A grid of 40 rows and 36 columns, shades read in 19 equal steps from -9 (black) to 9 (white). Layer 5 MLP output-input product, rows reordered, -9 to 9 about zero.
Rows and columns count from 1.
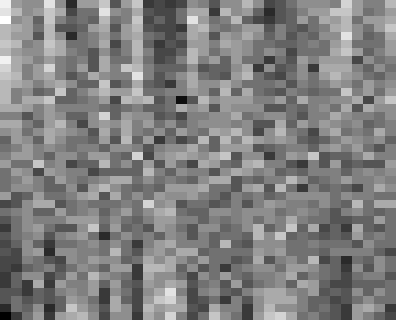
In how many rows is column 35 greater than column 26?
16
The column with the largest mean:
10
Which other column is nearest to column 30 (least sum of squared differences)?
22
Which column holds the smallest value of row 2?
25
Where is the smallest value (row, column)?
40, 1
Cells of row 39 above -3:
26
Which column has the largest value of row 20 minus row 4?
17
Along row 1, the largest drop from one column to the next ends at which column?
14
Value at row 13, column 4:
3
